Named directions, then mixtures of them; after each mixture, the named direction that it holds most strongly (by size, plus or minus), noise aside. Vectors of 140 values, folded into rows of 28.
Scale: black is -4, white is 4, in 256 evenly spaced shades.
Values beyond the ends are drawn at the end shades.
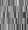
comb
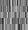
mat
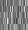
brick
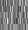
brick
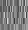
brick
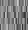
comb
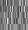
brick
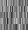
brick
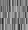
mat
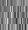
brick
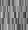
comb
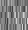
comb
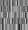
mat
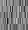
brick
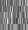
brick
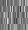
brick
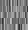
mat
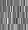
brick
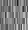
comb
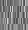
brick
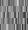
comb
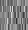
brick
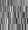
brick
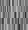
mat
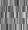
comb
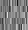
mat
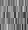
comb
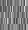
brick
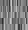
mat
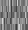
mat
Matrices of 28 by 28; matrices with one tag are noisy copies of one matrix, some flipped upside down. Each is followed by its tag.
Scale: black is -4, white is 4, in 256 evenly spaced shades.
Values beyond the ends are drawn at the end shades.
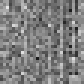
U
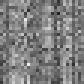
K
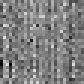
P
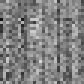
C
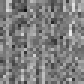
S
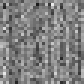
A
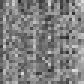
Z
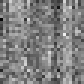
K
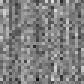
A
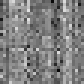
K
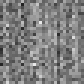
C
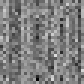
A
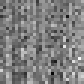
S
